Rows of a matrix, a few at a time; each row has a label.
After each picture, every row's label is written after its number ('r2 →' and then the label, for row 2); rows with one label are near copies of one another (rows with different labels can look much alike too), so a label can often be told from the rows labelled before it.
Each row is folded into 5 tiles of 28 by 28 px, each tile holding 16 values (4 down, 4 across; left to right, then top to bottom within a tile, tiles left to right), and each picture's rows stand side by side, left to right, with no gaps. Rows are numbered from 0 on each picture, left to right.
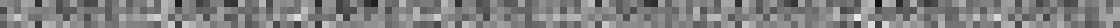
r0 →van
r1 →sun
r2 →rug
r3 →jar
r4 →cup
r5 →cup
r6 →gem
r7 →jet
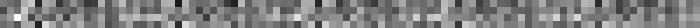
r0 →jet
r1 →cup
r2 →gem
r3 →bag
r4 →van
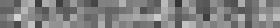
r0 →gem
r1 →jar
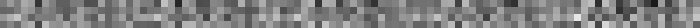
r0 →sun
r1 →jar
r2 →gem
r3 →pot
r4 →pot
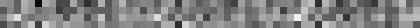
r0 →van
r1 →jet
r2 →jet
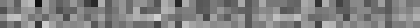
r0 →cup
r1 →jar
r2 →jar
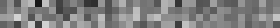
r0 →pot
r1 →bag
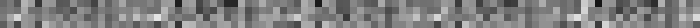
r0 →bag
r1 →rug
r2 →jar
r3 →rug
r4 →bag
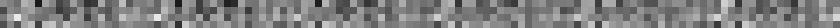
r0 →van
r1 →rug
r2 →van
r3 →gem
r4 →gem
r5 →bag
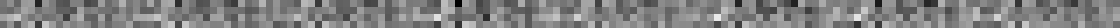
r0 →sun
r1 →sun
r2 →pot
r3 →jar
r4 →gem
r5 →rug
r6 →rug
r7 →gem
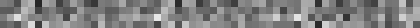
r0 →gem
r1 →gem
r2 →jet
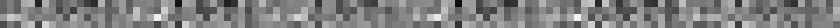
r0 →cup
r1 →rug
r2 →rug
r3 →rug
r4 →pot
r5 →cup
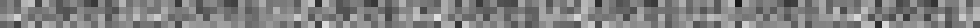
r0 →pot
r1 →rug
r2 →pot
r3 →jet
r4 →sun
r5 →cup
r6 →jet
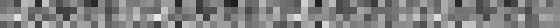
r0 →pot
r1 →rug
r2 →bag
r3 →van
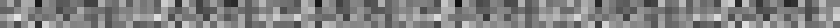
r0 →sun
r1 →pot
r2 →jar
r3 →jar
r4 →sun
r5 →pot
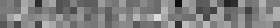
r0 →bag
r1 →rug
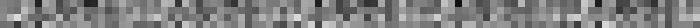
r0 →rug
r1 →pot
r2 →van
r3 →jar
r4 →bag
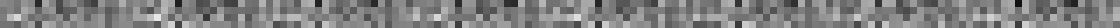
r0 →rug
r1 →sun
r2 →cup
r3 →rug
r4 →sun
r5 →cup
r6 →gem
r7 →cup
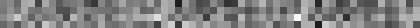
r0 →pot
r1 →sun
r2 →jet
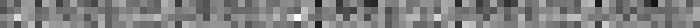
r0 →gem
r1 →jar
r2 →rug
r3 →van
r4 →cup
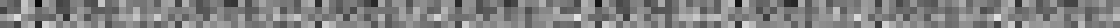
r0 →jar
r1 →pot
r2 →cup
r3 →rug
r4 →jar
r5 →cup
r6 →jet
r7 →gem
